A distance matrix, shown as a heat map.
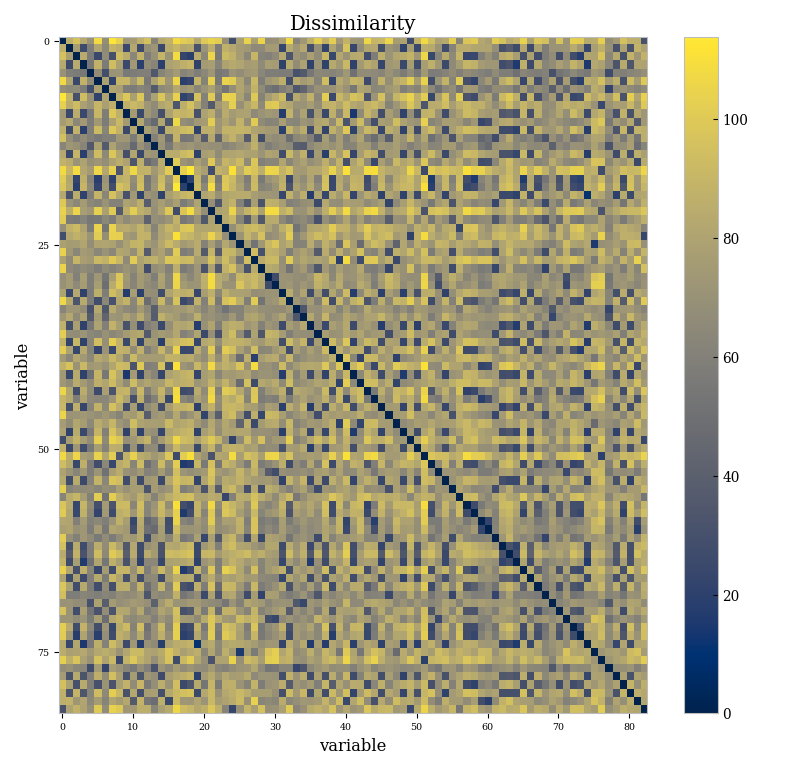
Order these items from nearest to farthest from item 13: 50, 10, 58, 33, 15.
33, 10, 15, 50, 58
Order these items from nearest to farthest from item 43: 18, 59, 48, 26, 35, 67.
18, 67, 59, 26, 35, 48
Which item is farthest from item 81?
27
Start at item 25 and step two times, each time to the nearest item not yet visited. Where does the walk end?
47
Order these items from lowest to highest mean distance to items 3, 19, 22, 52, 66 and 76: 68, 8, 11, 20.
11, 68, 20, 8
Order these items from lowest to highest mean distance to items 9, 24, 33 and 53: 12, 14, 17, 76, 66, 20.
66, 14, 12, 20, 17, 76
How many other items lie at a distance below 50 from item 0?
3
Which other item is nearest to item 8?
76
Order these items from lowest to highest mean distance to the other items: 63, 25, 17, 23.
17, 63, 25, 23
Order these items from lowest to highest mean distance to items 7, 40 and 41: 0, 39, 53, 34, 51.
53, 34, 39, 0, 51
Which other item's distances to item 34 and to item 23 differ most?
56
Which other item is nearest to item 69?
34
